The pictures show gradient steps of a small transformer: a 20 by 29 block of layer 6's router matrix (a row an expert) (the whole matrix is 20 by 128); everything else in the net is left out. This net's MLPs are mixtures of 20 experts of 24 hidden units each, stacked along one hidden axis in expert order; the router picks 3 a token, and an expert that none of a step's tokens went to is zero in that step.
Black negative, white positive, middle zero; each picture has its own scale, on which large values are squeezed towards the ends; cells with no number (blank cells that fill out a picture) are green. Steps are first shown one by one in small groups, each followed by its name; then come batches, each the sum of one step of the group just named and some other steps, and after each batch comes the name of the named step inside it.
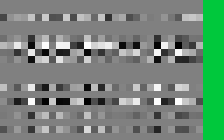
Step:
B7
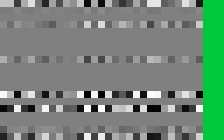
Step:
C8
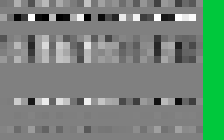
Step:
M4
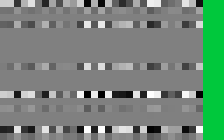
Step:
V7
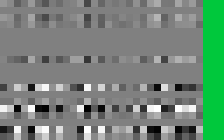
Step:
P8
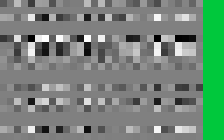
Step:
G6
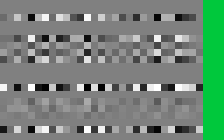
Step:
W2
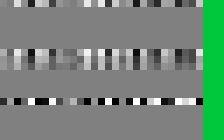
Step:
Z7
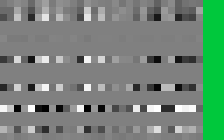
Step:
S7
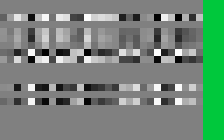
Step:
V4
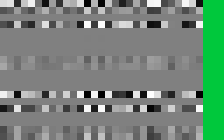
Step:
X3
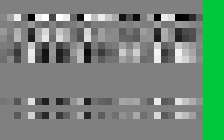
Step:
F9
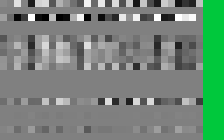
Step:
M4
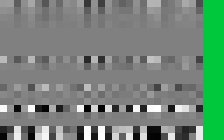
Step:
P8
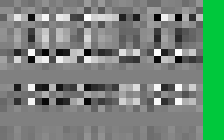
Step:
V4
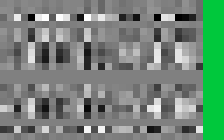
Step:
F9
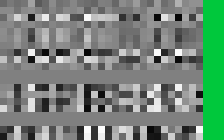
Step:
V4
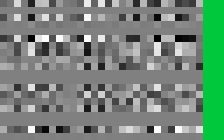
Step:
G6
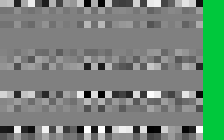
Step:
V7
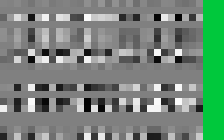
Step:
V4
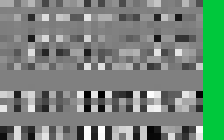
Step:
V7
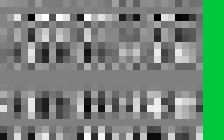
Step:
F9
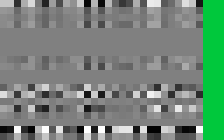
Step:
P8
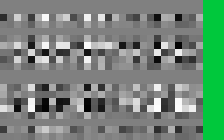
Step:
B7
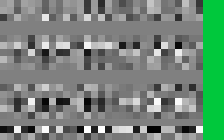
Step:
B7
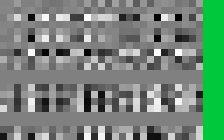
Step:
V4
